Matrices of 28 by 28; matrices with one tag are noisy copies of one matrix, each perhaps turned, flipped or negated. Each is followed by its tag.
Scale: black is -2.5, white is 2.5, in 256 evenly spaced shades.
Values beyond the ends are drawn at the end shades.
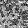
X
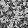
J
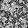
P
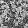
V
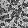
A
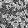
V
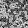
X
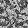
A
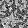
P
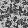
J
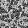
A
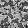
A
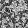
P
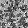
J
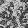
V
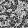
P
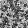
J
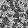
J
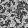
P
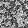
P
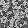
J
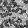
V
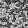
X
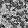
V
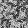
X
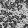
V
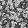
A
